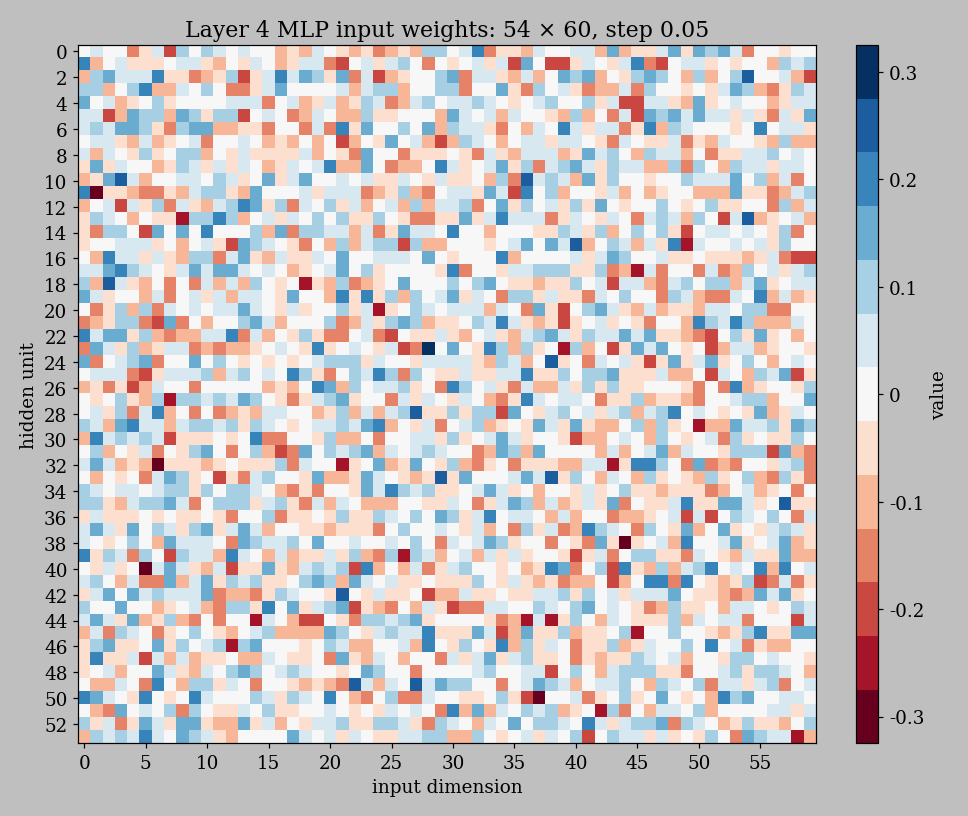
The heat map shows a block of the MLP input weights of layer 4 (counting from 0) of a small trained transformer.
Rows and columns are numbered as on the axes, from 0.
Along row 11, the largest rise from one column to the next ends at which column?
36
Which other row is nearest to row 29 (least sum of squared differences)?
27
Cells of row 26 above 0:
16
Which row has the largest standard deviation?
40
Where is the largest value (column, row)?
28, 23
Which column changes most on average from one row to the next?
12
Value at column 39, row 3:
0.05
